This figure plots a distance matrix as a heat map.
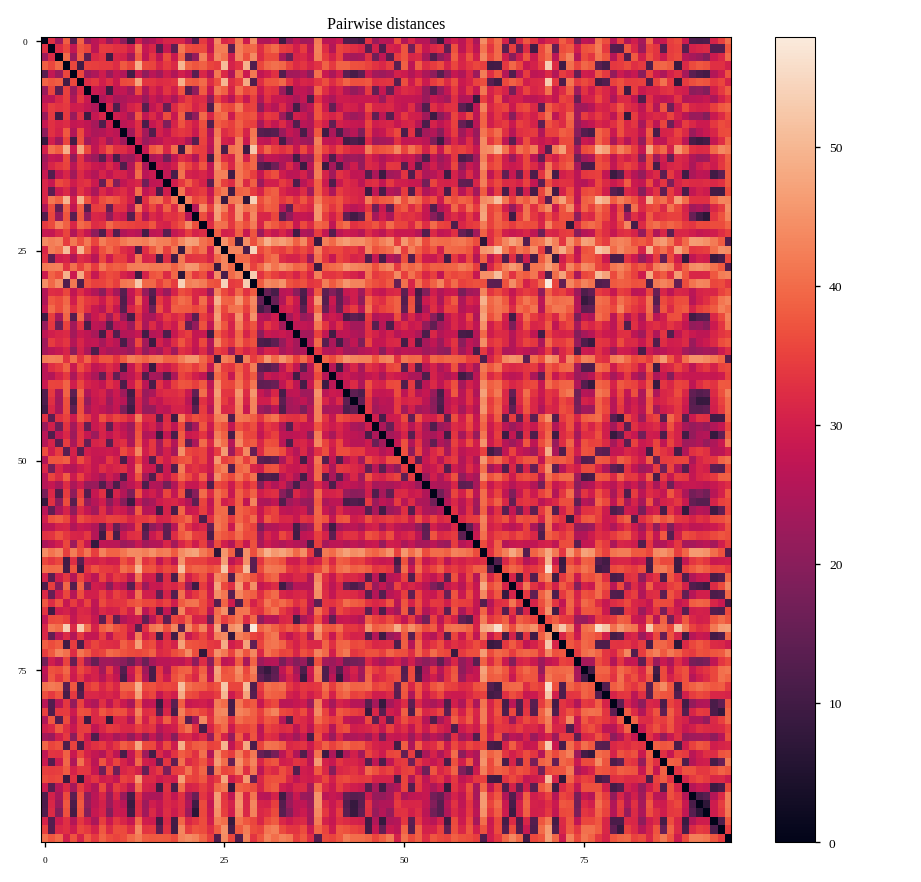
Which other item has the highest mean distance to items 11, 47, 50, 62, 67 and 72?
70
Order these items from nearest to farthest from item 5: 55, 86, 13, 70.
55, 86, 13, 70
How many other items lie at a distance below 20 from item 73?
3
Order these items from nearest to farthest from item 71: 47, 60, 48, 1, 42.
47, 1, 48, 60, 42
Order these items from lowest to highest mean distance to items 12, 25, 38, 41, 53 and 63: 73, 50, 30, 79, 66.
30, 50, 79, 66, 73
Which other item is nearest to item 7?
60
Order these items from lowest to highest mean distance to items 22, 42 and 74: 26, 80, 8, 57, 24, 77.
57, 8, 26, 80, 77, 24
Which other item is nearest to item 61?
24
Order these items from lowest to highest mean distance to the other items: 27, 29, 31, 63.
31, 63, 29, 27
